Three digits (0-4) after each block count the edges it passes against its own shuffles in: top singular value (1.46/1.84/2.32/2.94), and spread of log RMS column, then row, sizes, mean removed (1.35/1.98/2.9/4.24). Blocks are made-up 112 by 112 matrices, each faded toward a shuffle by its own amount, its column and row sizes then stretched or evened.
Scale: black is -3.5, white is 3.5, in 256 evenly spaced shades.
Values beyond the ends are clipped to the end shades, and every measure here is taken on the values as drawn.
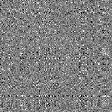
3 2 2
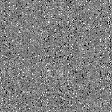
2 2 0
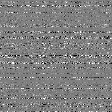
1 1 4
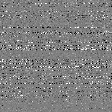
1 1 4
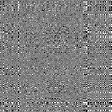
4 3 3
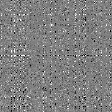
3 3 2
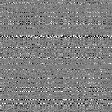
4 1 4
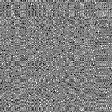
4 1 1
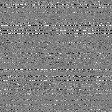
3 0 4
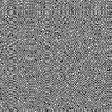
4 1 0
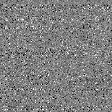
2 1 2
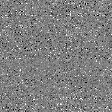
1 1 2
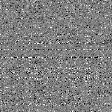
2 1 3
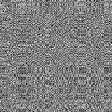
4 0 2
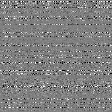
2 1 4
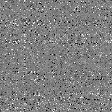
2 1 2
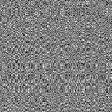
4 2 0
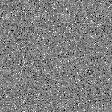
2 0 0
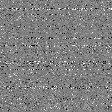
0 0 3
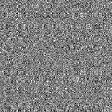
3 1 2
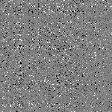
1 2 2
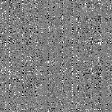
2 3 2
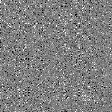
2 2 1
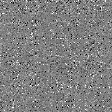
1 2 2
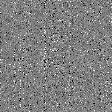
0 2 1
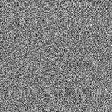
3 1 0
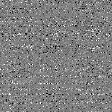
0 2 3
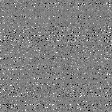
0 1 3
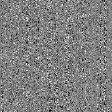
1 3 0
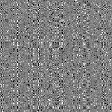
4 3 1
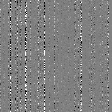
3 4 0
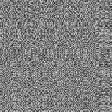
3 0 0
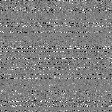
1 1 4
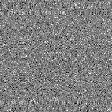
3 0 1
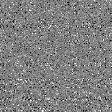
2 1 2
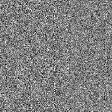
1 2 0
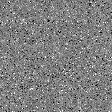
1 0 1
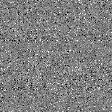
0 1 2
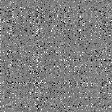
2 2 2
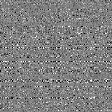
3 1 3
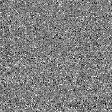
1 1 2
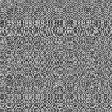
4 0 3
